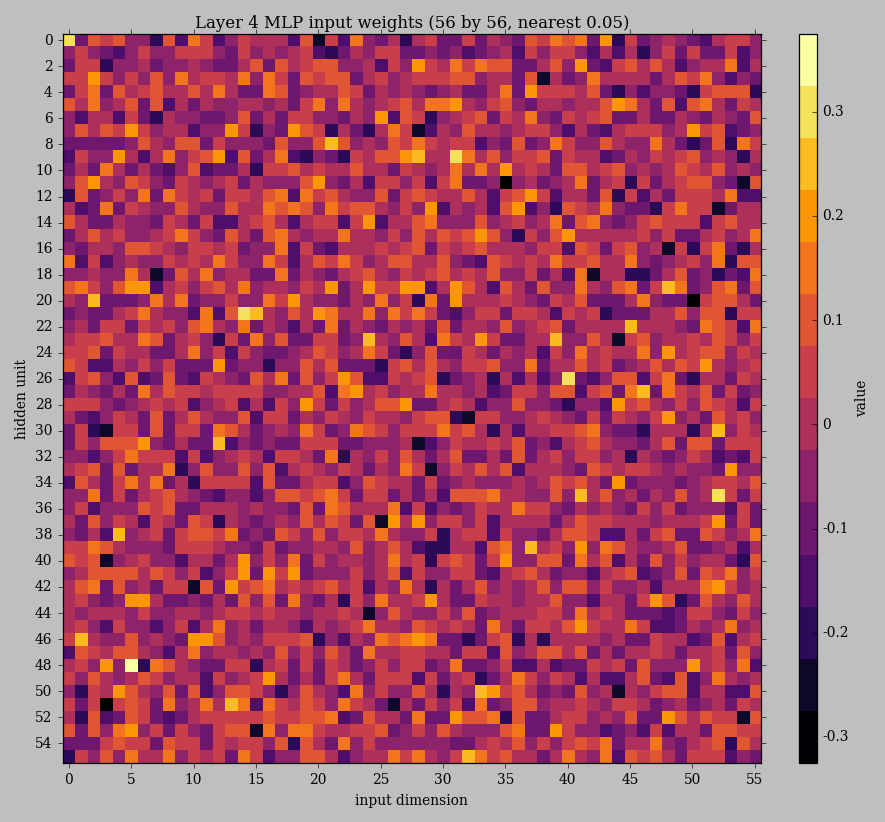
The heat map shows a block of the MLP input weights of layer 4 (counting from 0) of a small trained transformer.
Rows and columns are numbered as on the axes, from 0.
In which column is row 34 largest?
44
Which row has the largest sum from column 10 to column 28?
21
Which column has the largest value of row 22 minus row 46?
45
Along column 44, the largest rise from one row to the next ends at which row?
5
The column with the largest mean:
41
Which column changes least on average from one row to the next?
19
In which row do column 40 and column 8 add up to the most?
26
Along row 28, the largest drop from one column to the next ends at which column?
28
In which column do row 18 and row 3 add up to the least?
38
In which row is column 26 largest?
37
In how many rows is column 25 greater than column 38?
24
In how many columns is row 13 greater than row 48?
28
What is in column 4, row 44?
0
